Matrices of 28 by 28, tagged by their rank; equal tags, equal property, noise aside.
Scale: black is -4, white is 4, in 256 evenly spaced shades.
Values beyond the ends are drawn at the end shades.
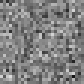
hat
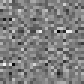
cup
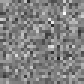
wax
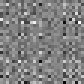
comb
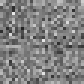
wax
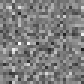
hat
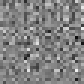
cup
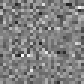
wax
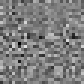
hat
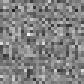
hat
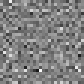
hat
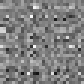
hat
